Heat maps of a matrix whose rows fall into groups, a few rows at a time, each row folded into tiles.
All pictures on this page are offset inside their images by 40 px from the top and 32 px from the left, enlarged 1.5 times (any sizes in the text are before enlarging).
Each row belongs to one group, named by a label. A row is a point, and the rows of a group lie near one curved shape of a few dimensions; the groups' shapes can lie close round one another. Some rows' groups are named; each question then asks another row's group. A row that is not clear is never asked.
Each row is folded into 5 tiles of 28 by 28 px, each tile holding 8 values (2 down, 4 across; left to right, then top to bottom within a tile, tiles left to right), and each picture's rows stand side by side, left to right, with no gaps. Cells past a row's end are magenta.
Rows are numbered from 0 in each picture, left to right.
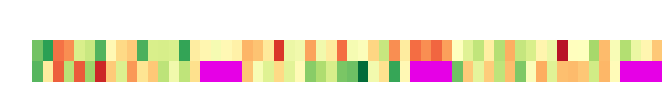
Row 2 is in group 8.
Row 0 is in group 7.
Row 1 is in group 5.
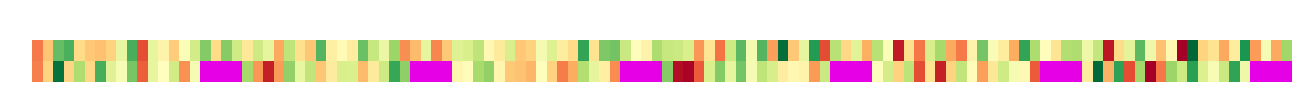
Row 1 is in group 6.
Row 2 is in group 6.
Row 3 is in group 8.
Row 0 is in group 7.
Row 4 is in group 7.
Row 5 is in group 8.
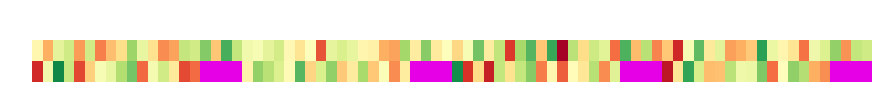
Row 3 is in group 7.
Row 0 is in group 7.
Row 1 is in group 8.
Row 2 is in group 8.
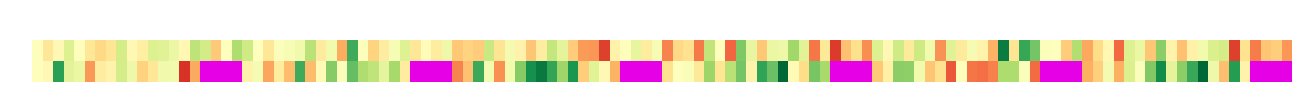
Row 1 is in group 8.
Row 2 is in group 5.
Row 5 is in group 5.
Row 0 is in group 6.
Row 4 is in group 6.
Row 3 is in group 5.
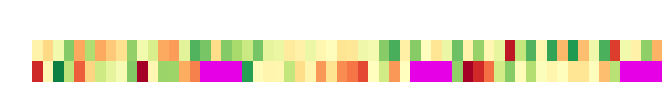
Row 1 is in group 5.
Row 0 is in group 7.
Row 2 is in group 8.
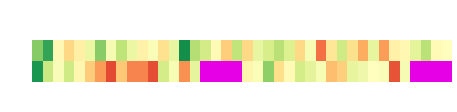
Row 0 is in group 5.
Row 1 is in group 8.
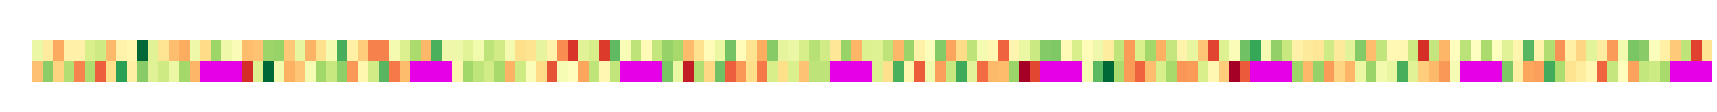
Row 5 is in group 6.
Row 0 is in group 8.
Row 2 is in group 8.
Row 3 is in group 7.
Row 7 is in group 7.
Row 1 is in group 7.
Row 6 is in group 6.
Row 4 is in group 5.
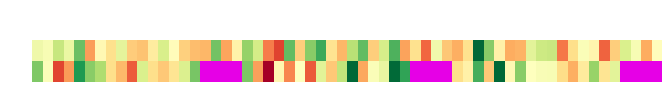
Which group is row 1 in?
8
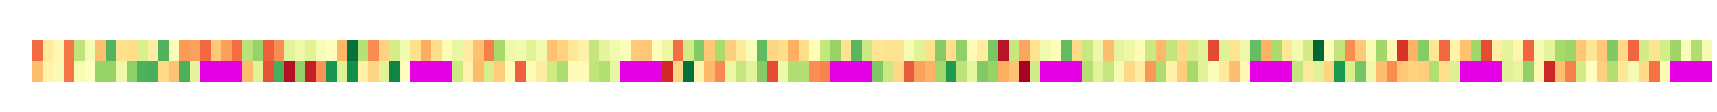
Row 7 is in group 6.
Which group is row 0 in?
5
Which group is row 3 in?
7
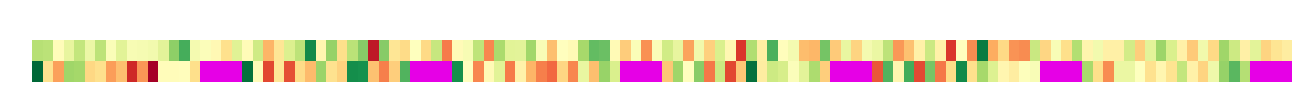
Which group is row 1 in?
6
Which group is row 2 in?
5
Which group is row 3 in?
8
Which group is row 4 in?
8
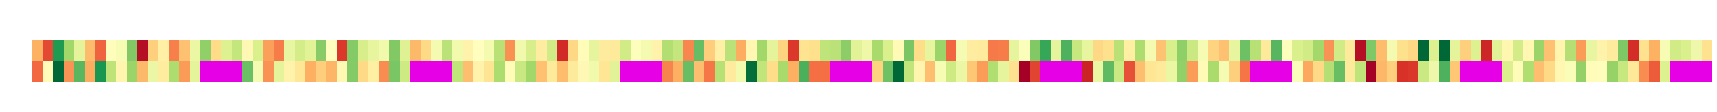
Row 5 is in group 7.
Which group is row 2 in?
8
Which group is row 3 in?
5
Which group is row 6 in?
6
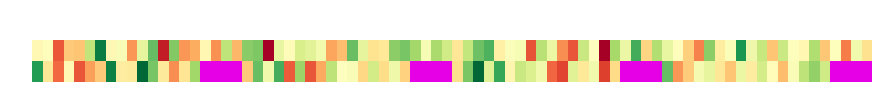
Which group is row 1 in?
7
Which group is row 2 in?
8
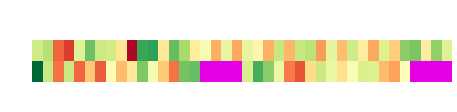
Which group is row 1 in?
6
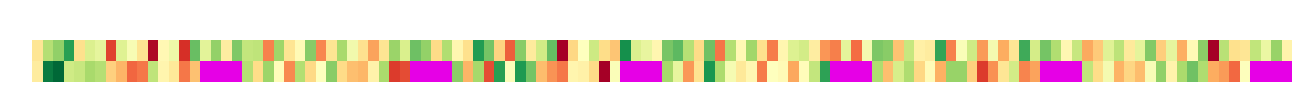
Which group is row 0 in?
8
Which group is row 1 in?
5
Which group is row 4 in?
5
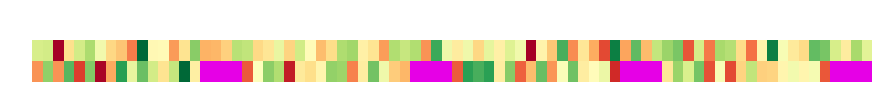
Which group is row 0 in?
8
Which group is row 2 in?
8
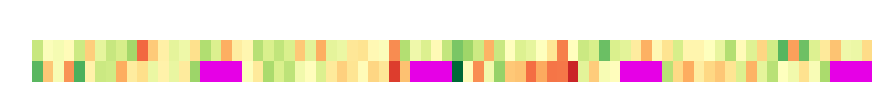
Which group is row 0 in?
8
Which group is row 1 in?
8
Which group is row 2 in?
5
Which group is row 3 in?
6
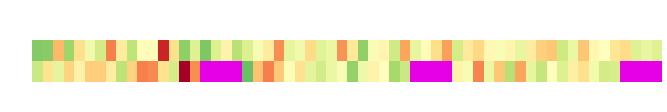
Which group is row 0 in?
5
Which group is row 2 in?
8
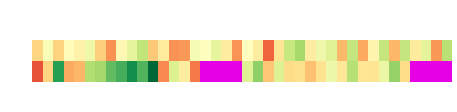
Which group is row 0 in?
5
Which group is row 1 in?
8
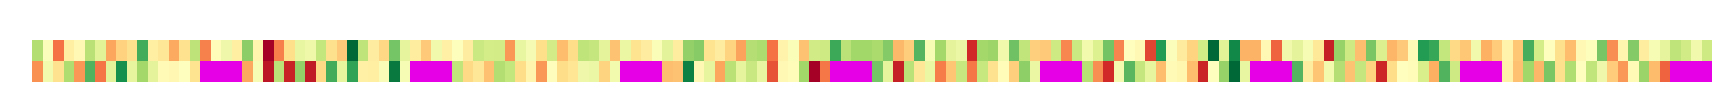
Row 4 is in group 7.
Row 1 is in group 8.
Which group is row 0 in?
8
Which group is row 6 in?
5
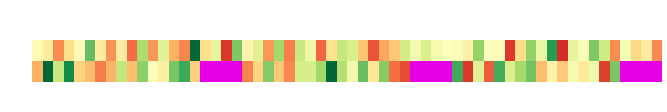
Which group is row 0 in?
8
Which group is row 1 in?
5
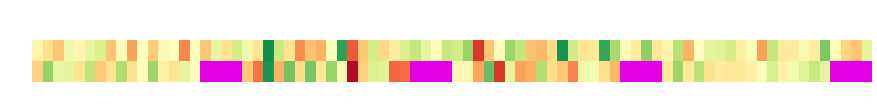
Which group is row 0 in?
8
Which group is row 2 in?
7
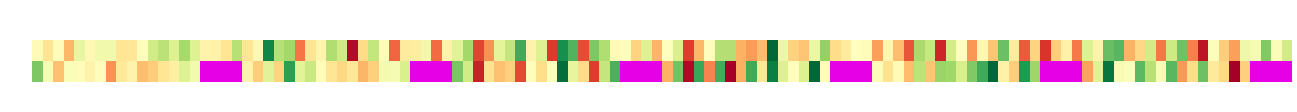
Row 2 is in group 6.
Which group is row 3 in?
8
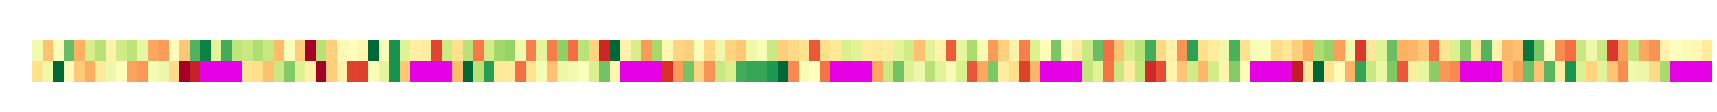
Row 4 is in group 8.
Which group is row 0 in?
6
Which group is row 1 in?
6
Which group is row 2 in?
8
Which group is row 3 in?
5
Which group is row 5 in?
7
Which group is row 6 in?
7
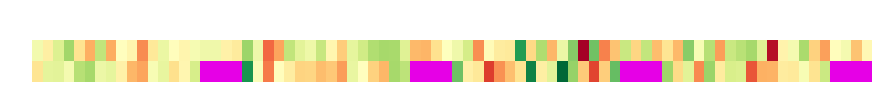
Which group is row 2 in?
6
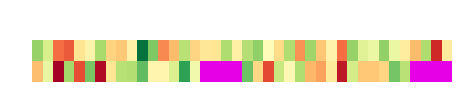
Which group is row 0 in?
8
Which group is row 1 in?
7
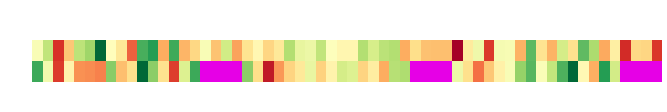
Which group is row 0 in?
6
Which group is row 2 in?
5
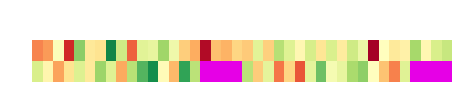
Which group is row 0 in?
5
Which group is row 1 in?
6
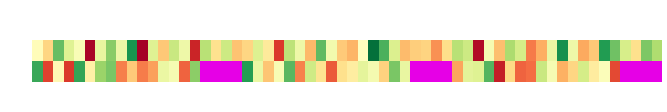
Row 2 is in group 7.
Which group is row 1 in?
5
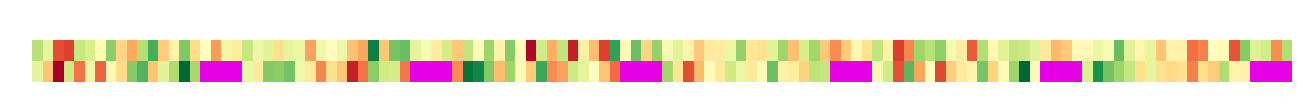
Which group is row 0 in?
8
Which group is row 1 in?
6
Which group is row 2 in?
8
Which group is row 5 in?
8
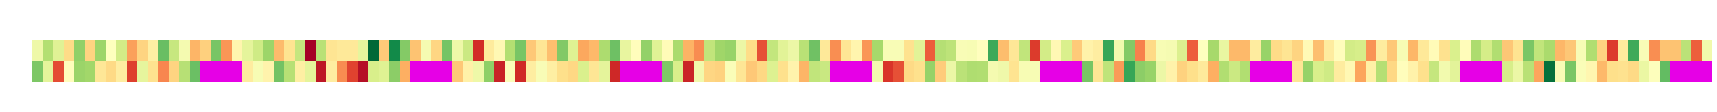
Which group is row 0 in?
7
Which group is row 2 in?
7
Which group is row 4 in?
8
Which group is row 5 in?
7
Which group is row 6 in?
8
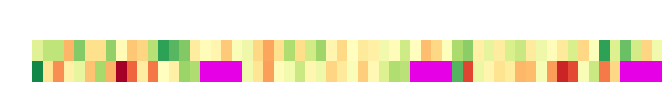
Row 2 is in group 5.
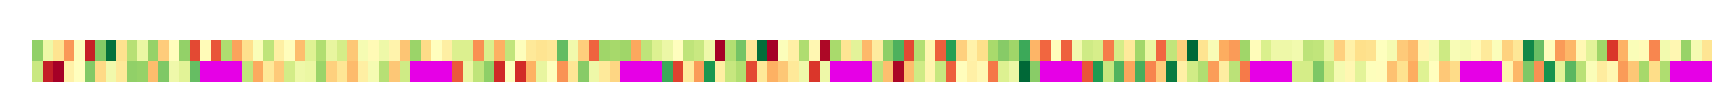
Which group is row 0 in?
8
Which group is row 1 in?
8
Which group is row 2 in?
7
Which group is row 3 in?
8
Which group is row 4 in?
6
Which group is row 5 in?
8
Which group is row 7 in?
7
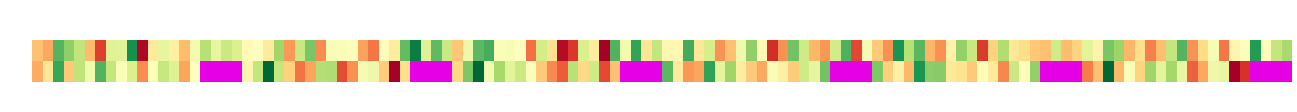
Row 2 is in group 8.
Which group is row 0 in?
7
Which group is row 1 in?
6
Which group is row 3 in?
7
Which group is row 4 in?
7
